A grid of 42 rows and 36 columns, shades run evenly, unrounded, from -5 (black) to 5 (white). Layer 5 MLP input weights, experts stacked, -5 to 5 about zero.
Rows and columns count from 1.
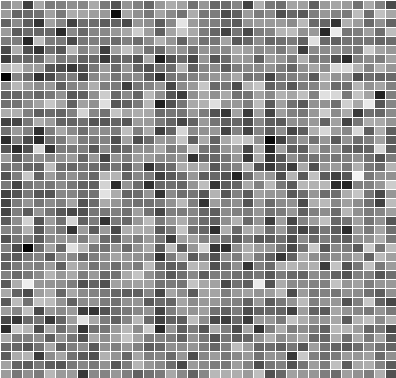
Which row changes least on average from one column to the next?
31
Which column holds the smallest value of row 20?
22
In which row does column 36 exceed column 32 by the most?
21
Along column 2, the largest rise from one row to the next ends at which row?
37
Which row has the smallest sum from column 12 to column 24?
20
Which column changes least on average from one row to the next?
16
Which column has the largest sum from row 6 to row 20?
30
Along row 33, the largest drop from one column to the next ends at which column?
27
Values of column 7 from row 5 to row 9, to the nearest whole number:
-2 2 0 -3 0
